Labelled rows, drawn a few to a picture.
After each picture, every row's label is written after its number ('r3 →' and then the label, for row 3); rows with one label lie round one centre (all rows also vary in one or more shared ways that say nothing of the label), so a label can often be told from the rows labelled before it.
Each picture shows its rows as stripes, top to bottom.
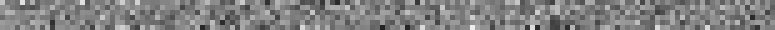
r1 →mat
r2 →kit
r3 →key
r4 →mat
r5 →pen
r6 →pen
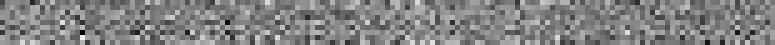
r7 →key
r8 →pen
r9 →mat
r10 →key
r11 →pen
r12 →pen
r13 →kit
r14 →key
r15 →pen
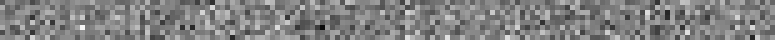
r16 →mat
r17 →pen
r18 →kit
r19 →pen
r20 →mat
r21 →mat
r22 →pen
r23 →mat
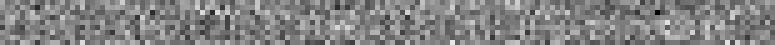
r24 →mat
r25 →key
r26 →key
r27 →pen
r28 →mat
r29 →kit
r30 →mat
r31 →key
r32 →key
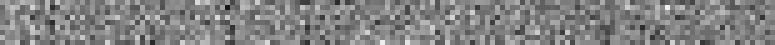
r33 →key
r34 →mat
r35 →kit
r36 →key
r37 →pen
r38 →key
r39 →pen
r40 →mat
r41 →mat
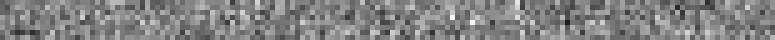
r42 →kit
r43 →kit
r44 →pen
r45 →key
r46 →pen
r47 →mat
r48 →mat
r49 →key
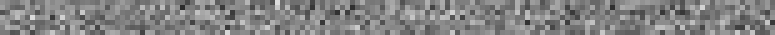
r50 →kit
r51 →kit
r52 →key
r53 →pen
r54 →mat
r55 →mat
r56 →key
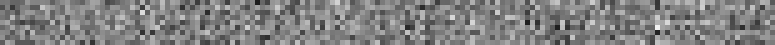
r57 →pen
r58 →kit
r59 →pen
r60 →key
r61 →mat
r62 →mat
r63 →mat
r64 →pen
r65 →mat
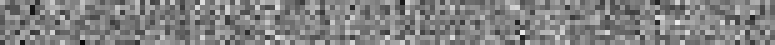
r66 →mat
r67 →kit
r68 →key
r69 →mat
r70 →mat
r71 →kit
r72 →key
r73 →kit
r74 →kit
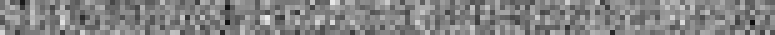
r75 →mat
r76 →mat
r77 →pen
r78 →key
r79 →mat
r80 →mat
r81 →key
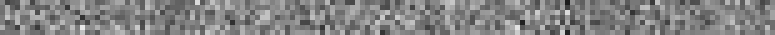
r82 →pen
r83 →mat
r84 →key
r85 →pen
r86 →kit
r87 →mat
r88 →mat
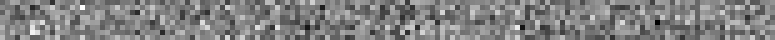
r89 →pen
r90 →key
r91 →kit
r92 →mat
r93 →pen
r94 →kit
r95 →pen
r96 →key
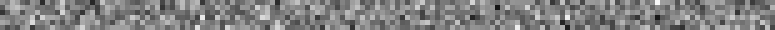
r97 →mat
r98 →key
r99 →kit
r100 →key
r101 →pen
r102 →kit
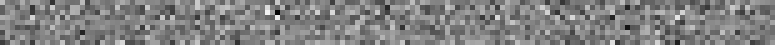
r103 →pen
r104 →pen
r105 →mat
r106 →pen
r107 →key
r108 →mat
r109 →kit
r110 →key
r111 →kit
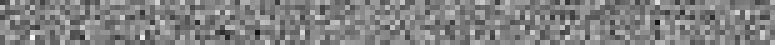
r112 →key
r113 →mat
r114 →pen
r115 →kit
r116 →mat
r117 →key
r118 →pen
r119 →key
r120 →mat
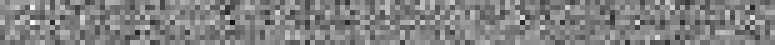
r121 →key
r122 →mat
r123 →kit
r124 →key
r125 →pen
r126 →key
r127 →kit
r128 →kit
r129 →pen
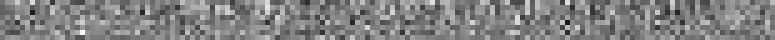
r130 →key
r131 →key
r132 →kit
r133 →kit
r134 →kit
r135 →pen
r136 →mat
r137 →key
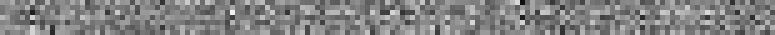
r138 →mat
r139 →pen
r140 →mat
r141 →mat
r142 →mat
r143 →pen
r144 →pen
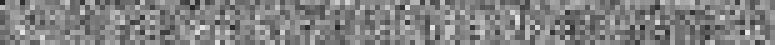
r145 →kit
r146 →mat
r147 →key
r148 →kit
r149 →kit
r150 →key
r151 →pen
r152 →pen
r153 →key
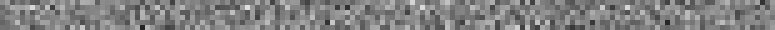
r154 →kit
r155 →key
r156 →pen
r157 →pen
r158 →kit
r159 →mat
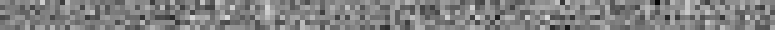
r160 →pen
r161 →kit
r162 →mat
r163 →pen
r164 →key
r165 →pen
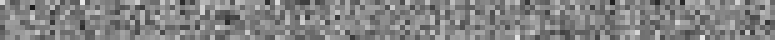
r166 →mat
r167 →kit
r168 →kit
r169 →key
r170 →pen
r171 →kit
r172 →pen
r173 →kit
